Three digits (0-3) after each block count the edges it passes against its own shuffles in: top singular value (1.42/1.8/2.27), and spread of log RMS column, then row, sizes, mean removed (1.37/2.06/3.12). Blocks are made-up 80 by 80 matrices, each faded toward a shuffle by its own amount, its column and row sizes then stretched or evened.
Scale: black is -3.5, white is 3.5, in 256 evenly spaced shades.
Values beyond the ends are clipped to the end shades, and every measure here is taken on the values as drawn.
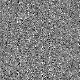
0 2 0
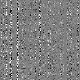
2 3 1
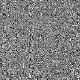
1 2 1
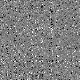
1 2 1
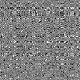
3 0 2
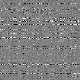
3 1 3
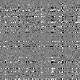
3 2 3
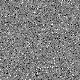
0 0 1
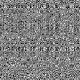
3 0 2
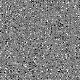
1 1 1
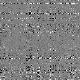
1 2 3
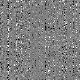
0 3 1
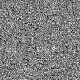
2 0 1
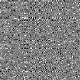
3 1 2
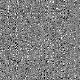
2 2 1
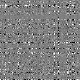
1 2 3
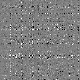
1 2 2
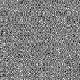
3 0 0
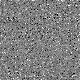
0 0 1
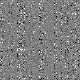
0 3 1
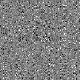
2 2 1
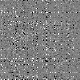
2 2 2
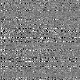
0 2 3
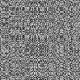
3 2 0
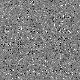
0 1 1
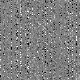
0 3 0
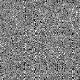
2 2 0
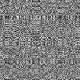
3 0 2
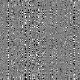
3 3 1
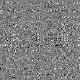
1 1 3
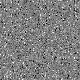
1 1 0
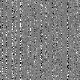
1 3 0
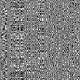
3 3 0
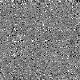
1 1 2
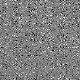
0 2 2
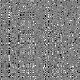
3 2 1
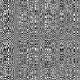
3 3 1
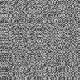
3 0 0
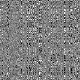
3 3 1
